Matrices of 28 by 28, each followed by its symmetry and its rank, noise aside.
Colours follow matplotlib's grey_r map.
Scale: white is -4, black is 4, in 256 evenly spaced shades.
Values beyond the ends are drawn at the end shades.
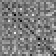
symmetric, rank four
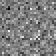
symmetric, rank four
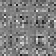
antisymmetric, rank four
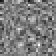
no symmetry, rank four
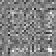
symmetric, rank four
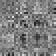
symmetric, rank three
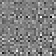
no symmetry, rank three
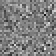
antisymmetric, rank six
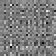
no symmetry, rank four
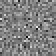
antisymmetric, rank six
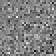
symmetric, rank six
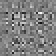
no symmetry, rank three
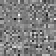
antisymmetric, rank six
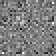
symmetric, rank six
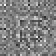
symmetric, rank four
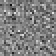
antisymmetric, rank six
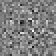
no symmetry, rank three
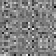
no symmetry, rank four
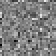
antisymmetric, rank four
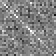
symmetric, rank six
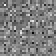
symmetric, rank four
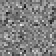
no symmetry, rank six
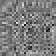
symmetric, rank four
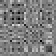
symmetric, rank three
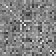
symmetric, rank six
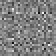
antisymmetric, rank four
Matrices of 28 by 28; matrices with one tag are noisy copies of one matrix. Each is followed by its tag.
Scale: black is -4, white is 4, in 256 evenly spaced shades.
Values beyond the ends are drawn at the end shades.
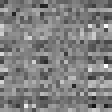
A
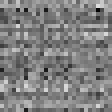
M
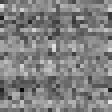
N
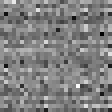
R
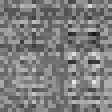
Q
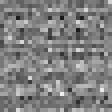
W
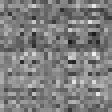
Q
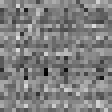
M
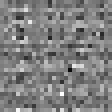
W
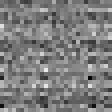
A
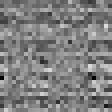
A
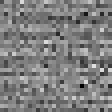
R
